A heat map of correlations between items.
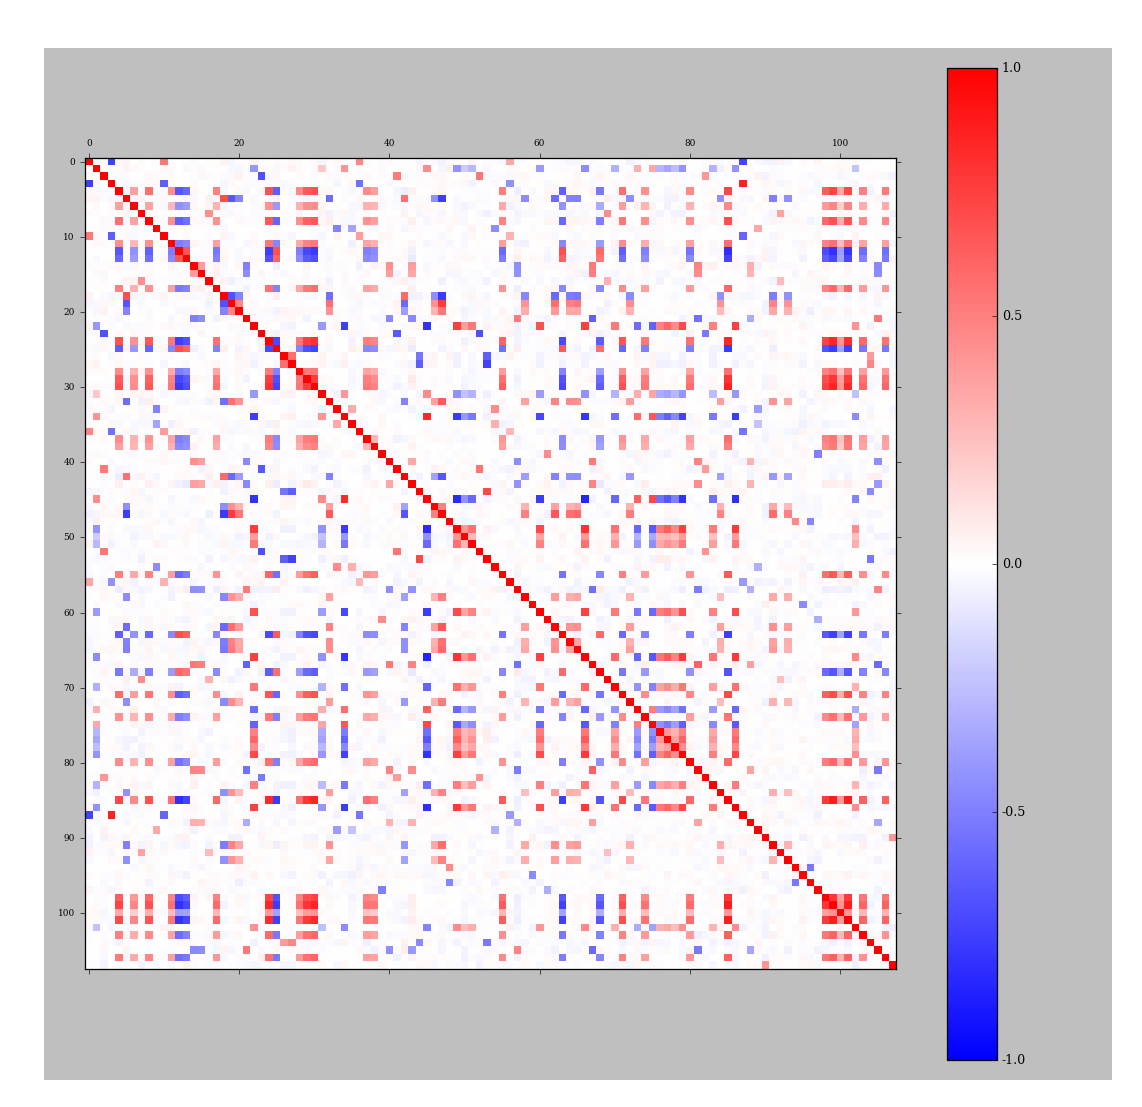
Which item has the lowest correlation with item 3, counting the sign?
0
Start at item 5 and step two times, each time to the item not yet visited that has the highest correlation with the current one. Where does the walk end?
42
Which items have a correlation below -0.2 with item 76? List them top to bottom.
1, 31, 34, 45, 73, 75
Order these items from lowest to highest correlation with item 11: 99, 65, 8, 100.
65, 100, 8, 99
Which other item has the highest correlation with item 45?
34
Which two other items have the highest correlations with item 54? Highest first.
33, 35
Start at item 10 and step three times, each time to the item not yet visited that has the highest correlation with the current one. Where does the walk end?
56
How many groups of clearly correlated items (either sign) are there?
13
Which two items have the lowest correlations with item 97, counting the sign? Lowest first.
39, 61
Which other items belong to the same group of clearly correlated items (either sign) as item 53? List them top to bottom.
26, 27, 44, 104
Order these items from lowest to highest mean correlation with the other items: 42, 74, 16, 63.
63, 42, 16, 74
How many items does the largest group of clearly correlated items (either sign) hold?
27
